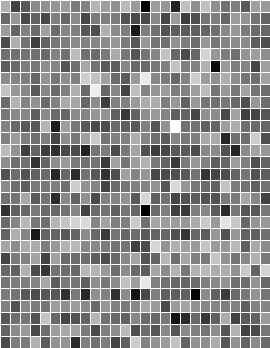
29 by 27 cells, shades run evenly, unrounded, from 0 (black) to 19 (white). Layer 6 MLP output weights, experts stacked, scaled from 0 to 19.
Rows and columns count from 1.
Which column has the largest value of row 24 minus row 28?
15
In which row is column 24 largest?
19
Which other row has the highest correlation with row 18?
1
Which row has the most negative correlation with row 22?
3
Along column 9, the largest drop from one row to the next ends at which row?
13
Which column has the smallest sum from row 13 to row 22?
11
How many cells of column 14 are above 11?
11
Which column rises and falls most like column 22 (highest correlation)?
26
